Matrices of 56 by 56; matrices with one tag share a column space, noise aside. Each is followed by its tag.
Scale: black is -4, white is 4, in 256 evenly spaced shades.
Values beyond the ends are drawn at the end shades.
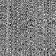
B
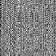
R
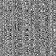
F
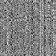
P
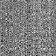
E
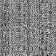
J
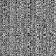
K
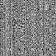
B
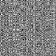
F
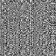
P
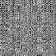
R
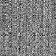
K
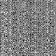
E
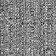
B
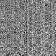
J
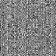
K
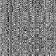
R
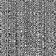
E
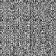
P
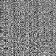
E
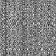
B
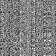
E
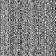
P
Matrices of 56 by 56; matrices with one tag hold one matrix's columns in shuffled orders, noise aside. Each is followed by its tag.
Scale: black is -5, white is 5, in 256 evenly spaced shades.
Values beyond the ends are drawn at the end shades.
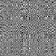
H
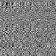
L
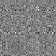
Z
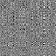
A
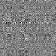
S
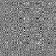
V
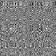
L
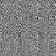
H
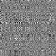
S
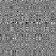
S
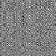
A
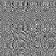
L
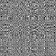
H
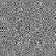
V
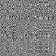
H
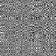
H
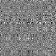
S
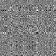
Z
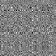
Z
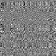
L
